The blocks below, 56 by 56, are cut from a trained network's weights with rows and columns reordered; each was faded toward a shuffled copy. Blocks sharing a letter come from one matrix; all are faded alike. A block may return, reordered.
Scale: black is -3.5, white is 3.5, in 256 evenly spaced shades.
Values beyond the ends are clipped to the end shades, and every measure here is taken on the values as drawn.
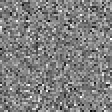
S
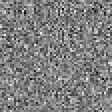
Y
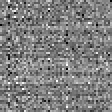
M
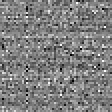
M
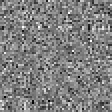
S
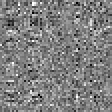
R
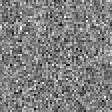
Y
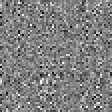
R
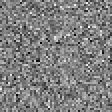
Y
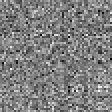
S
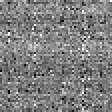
M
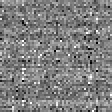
M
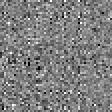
R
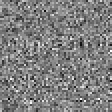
Y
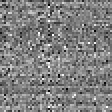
M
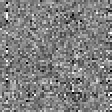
R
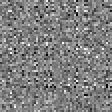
R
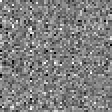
R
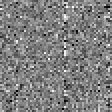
R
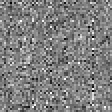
R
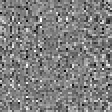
R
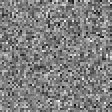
Y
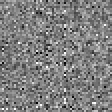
R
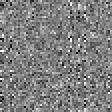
R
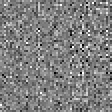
R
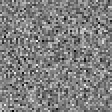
Y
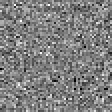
S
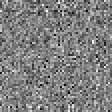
S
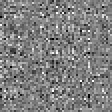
R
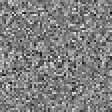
Y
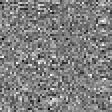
S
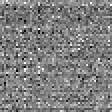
M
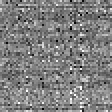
M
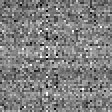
M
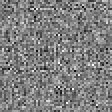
Y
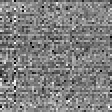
M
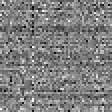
M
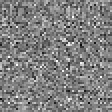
S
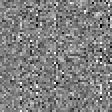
R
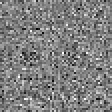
S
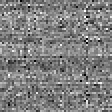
M
